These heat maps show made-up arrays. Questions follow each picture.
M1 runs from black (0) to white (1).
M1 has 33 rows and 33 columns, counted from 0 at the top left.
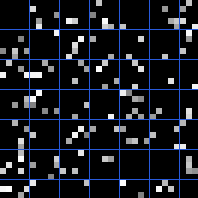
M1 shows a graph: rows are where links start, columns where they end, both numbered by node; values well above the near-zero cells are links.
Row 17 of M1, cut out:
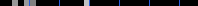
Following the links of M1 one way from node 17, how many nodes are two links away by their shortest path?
9
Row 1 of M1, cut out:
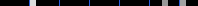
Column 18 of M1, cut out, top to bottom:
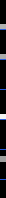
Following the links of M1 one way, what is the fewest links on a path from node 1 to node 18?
3
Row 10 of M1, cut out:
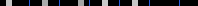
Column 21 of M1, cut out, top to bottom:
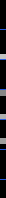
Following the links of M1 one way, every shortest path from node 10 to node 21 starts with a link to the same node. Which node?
node 13
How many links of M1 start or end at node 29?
5
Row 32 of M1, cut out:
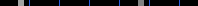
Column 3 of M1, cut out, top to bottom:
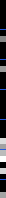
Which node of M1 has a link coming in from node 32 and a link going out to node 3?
node 23
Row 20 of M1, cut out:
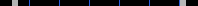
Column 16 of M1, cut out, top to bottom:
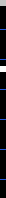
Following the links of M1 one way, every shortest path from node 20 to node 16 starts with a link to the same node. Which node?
node 2
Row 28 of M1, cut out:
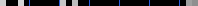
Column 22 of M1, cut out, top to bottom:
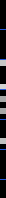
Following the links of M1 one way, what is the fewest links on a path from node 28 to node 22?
2
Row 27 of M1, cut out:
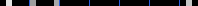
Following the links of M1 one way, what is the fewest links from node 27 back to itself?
2
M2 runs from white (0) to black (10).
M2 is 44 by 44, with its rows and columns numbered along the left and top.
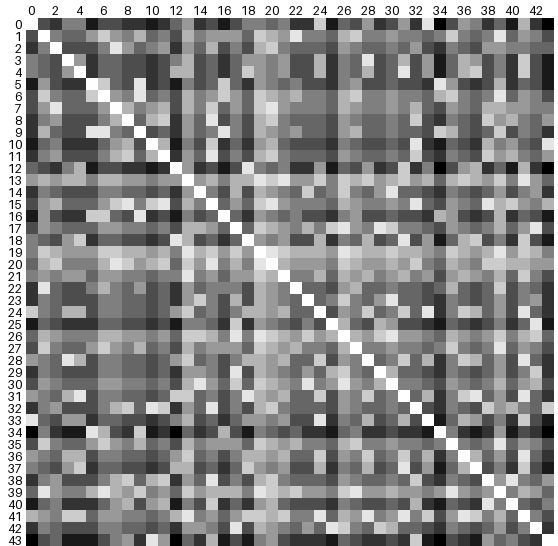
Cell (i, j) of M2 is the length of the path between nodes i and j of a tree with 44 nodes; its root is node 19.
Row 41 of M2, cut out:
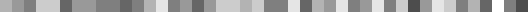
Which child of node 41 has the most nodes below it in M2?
31
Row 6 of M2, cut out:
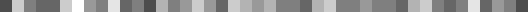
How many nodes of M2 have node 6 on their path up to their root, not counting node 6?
4
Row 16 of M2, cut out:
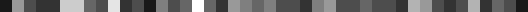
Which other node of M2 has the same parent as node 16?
5
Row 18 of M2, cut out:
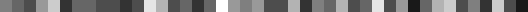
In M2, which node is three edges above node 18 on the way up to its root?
13
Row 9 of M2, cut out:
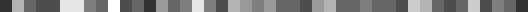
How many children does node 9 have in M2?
2
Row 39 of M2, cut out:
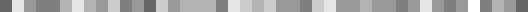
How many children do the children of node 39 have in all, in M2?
2
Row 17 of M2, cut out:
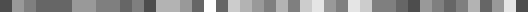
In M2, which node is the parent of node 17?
26
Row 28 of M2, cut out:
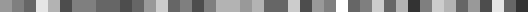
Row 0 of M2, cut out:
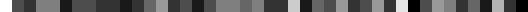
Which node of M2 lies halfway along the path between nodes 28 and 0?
24
